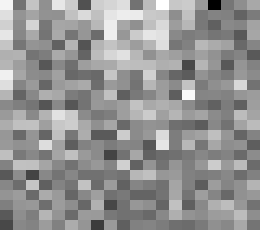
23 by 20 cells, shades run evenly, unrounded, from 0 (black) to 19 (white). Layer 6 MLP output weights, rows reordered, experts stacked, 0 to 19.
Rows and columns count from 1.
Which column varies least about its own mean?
18
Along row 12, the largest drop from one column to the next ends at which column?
7
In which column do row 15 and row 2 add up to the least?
20
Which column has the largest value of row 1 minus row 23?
1
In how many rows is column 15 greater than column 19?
12
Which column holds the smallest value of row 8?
15
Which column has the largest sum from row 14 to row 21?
17
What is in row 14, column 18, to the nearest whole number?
11
